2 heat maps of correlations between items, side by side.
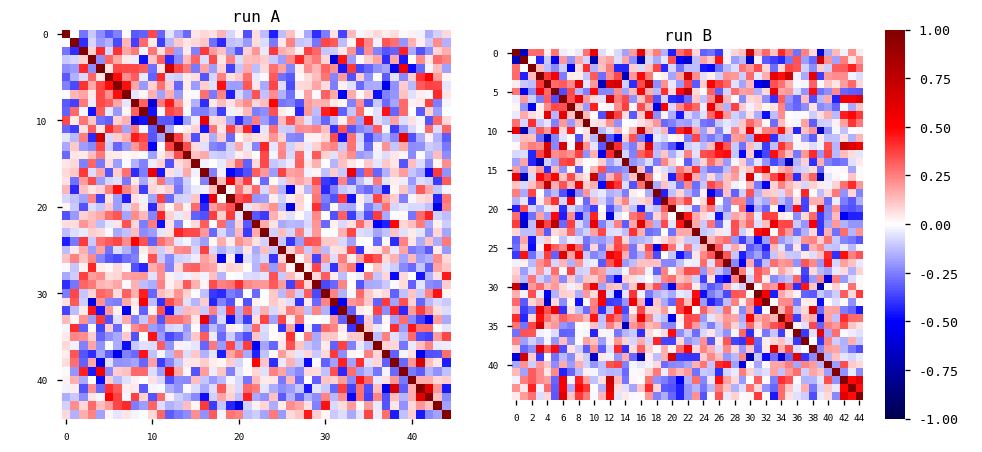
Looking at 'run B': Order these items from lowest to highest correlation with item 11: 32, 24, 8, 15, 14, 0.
8, 24, 0, 14, 15, 32
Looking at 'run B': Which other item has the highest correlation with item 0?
30
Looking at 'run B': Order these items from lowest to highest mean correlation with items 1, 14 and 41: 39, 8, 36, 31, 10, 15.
10, 15, 31, 8, 36, 39
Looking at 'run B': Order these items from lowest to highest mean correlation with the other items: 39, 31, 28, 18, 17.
39, 18, 31, 28, 17
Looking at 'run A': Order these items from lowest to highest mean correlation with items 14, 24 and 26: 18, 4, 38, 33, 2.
18, 38, 33, 4, 2
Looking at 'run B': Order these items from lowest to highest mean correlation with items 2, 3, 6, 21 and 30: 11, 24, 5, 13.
24, 11, 13, 5
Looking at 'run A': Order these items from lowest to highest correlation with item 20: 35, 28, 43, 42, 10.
43, 10, 35, 42, 28
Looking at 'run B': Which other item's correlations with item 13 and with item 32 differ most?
4
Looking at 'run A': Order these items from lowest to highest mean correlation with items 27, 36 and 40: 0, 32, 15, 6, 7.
7, 6, 0, 15, 32
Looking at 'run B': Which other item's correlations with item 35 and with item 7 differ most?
14
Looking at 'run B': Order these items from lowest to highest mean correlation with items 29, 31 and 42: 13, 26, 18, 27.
13, 27, 18, 26
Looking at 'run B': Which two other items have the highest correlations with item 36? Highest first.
39, 20
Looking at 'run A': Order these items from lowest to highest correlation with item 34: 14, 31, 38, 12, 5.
14, 12, 5, 31, 38
